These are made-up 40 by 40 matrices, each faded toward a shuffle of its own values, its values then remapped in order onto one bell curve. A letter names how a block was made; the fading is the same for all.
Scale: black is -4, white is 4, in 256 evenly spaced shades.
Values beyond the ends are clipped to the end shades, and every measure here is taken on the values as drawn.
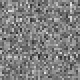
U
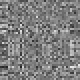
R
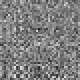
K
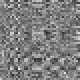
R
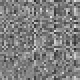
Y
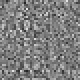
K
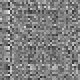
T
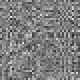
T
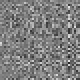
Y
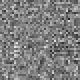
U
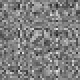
R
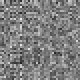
T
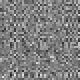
Y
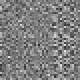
Y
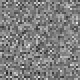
U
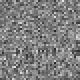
U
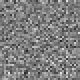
U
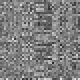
R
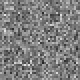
U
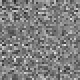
U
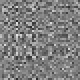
Y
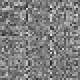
T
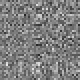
K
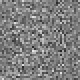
U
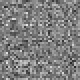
U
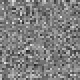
U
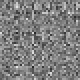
K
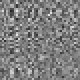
Y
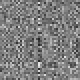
T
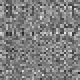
R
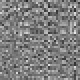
Y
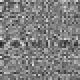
R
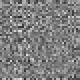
R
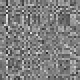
Y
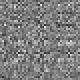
T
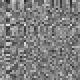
T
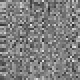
T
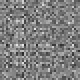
R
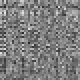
R
